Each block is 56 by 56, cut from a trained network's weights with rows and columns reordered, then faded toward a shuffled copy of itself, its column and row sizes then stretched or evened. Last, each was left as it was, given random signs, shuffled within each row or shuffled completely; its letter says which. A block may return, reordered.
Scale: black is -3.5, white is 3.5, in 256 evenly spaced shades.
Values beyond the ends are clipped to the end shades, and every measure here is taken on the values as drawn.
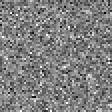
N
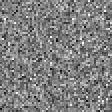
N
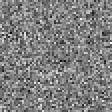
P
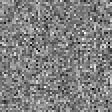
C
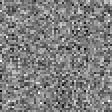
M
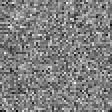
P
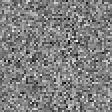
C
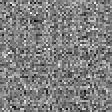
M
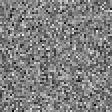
N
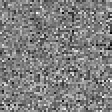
C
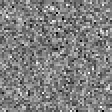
N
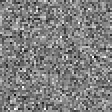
P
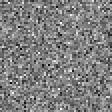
N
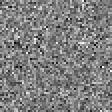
C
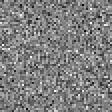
N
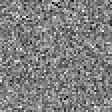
N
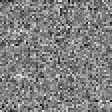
C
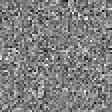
M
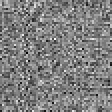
M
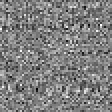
M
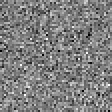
N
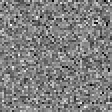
P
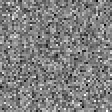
N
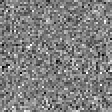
P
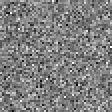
N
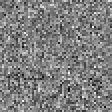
C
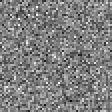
N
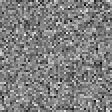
N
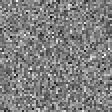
N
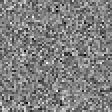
C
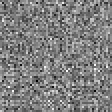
M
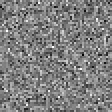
N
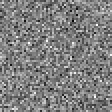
N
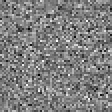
P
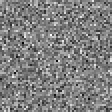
N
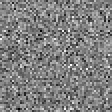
M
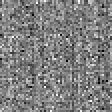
M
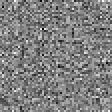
M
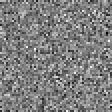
C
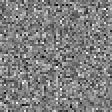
C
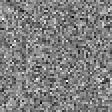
P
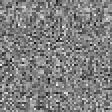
M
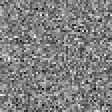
P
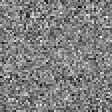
P
